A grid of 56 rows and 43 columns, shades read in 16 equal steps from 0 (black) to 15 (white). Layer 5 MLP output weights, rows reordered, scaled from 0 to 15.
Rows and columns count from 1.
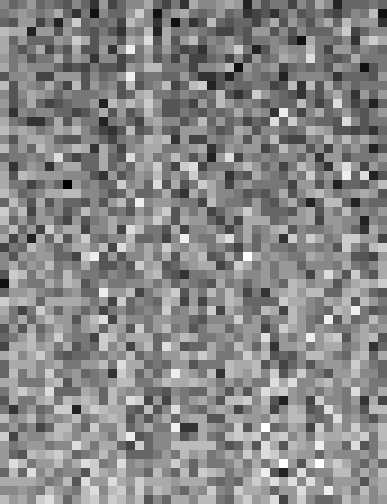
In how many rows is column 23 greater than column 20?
25
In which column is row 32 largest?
43
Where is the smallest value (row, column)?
21, 8
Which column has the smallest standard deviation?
3
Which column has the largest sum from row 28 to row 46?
6
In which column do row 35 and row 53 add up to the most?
30
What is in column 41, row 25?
2
